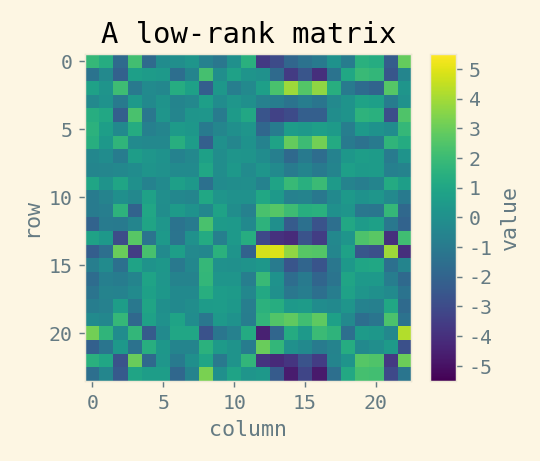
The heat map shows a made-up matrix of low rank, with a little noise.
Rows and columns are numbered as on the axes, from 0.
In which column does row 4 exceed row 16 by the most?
22
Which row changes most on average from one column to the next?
14
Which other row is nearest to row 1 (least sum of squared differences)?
23
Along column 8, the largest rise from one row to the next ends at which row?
21
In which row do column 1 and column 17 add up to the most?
20
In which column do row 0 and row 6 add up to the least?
12
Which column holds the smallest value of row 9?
8
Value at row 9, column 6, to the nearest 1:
1
